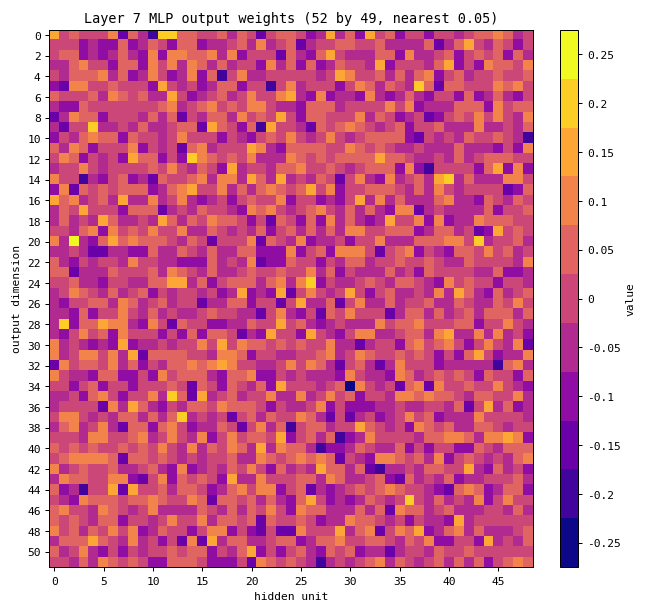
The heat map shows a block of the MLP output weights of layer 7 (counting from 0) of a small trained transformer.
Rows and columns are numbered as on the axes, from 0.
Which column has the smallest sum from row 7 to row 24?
38
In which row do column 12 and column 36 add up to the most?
35
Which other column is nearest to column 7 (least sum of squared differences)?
40
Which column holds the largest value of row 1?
42
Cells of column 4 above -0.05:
34
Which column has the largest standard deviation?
21
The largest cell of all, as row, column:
20, 2
